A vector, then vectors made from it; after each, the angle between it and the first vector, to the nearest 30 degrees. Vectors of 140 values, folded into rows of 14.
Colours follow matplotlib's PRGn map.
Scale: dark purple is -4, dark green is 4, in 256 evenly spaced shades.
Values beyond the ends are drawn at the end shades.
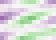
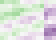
120 degrees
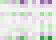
90 degrees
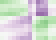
120 degrees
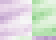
60 degrees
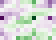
30 degrees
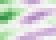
150 degrees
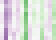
60 degrees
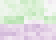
90 degrees
